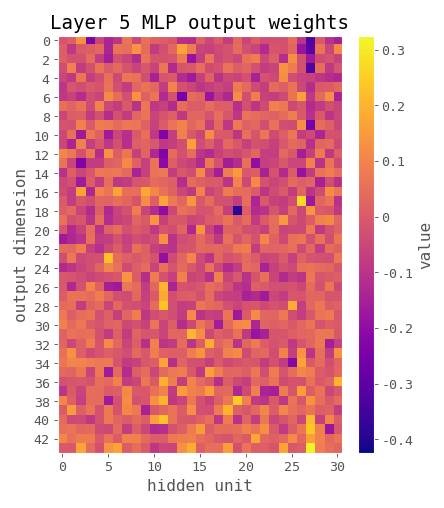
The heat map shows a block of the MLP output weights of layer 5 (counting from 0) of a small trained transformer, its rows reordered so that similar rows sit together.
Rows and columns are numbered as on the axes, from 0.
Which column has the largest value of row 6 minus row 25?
26
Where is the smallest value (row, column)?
18, 19
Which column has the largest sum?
14
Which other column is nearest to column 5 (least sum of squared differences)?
6
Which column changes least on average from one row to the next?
23
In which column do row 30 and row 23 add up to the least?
11
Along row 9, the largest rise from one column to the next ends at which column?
28
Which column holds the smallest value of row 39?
9
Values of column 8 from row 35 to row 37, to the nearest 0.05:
0 -0.05 0
